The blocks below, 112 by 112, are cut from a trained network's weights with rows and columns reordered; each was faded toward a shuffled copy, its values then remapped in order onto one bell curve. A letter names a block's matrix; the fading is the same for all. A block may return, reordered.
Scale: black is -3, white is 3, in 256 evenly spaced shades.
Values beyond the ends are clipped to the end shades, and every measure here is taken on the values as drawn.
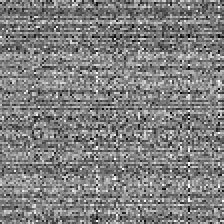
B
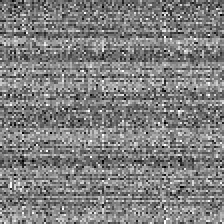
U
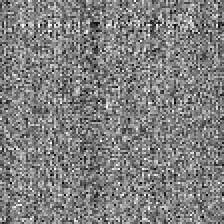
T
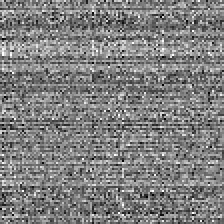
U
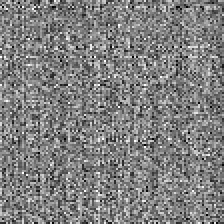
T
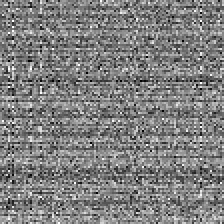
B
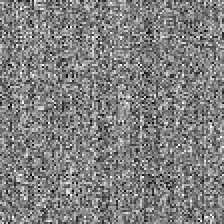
T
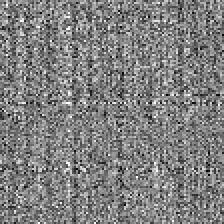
T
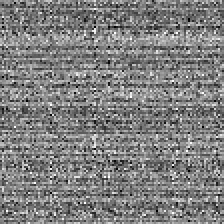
U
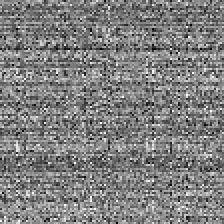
B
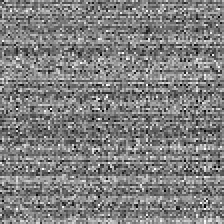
U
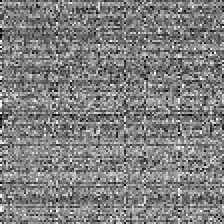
B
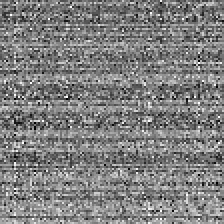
U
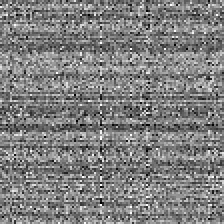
B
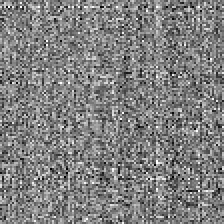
T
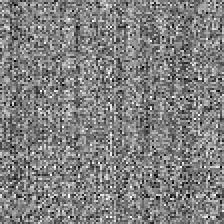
T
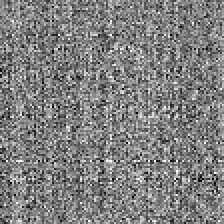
T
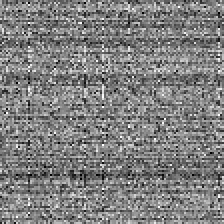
B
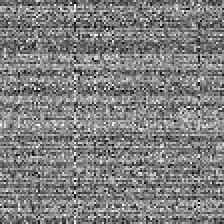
U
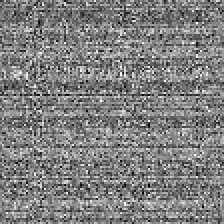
B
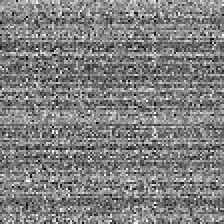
U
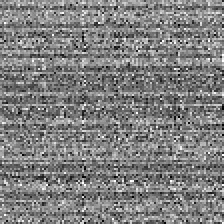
U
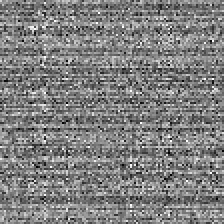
U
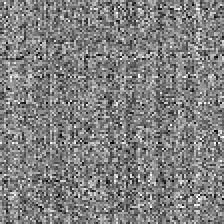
T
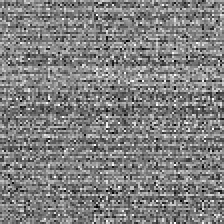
U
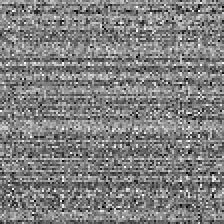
U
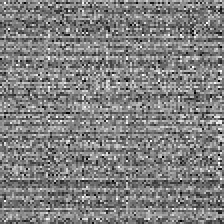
U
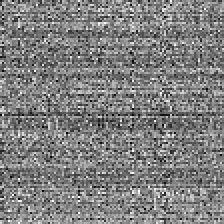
B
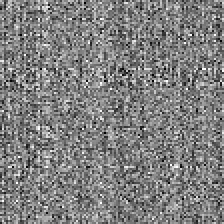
T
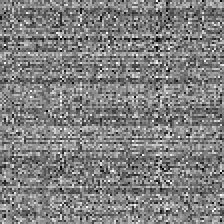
B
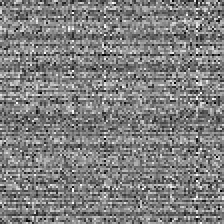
B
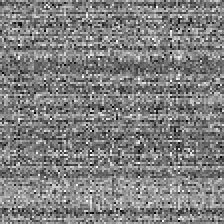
U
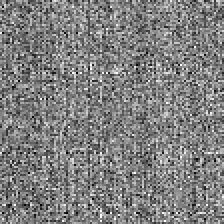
T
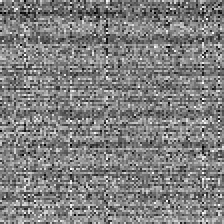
B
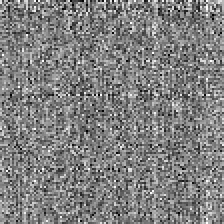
T
